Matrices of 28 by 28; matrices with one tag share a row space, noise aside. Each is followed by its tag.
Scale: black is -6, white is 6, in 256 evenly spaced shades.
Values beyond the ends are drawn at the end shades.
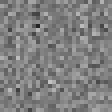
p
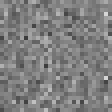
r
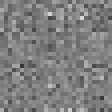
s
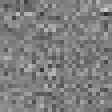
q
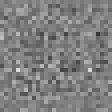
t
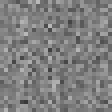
t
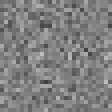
r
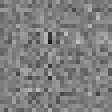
t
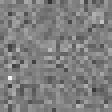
s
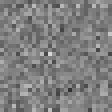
t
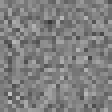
s
